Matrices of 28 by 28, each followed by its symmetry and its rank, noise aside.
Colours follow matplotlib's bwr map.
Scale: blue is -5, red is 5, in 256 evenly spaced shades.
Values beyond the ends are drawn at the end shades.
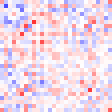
symmetric, rank six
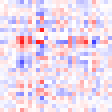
no symmetry, rank three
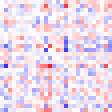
antisymmetric, rank four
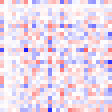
no symmetry, rank three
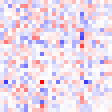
no symmetry, rank six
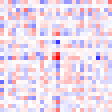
no symmetry, rank three
